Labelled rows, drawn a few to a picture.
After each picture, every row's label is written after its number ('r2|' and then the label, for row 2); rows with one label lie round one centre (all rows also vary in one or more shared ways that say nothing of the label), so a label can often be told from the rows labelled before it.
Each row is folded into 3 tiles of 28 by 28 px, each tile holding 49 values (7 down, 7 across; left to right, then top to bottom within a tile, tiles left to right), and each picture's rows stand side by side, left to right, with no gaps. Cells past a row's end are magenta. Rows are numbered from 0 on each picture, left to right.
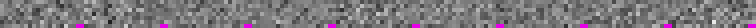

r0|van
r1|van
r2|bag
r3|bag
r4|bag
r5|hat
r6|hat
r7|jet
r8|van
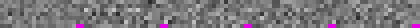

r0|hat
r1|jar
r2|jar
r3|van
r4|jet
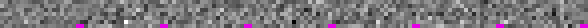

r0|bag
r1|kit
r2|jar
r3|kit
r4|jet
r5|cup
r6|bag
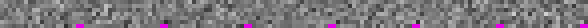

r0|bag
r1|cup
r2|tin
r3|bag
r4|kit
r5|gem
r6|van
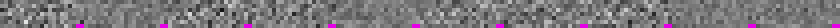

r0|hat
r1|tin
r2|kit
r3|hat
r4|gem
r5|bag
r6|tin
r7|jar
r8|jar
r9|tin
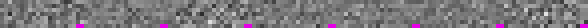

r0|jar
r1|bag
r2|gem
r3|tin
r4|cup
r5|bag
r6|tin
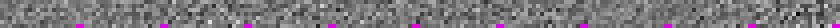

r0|bag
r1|jar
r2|hat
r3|tin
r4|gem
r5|jet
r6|cup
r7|cup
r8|kit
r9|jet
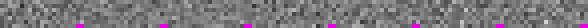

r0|van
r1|bag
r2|tin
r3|kit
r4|kit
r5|gem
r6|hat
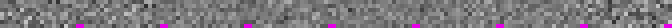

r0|hat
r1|van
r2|cup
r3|kit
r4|tin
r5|kit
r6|tin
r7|jet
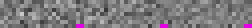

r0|tin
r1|kit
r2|hat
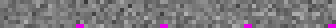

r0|bag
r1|cup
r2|hat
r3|van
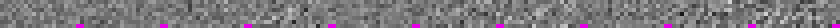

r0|jet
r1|hat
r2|kit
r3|van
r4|jar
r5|kit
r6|kit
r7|jet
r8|kit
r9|cup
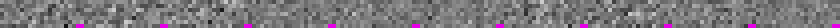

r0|jar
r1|kit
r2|tin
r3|jet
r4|gem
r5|gem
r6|van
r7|cup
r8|tin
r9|jar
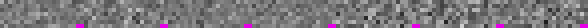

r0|van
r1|van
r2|kit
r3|gem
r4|jar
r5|kit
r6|hat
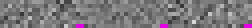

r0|van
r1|jar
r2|bag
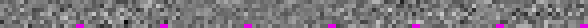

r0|hat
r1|jar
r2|kit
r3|gem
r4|van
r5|bag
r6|gem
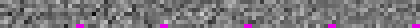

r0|kit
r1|gem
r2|cup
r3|jet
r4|jet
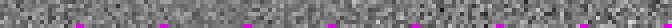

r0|jar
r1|kit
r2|van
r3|bag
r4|kit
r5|jar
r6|gem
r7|cup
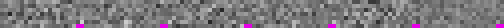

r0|bag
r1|kit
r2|hat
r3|van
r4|jet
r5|gem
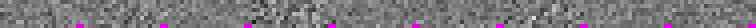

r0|bag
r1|jet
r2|hat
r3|kit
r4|van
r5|van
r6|bag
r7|cup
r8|kit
